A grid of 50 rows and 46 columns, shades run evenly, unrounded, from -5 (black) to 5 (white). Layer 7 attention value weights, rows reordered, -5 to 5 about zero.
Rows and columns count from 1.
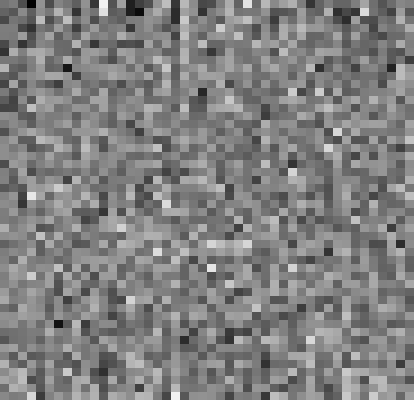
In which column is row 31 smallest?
45
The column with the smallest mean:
29
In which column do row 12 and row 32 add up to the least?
37
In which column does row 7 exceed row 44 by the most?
21
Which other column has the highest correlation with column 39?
20
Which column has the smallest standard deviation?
22
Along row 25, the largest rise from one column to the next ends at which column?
4
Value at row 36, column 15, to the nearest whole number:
0
